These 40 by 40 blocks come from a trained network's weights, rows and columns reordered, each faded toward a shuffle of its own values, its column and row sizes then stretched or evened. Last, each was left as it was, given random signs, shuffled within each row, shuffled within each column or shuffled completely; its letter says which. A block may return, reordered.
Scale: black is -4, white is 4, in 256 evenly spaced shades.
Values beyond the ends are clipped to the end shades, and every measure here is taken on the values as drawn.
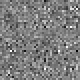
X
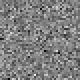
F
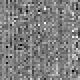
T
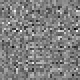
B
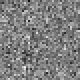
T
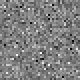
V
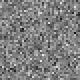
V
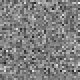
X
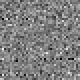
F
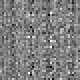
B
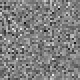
T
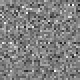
F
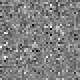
X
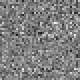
X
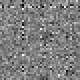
X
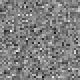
F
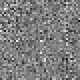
X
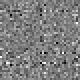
X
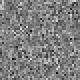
T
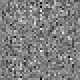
T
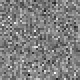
T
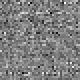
F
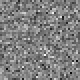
V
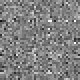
X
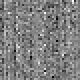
T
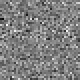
F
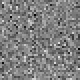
T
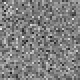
T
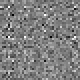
B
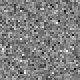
V
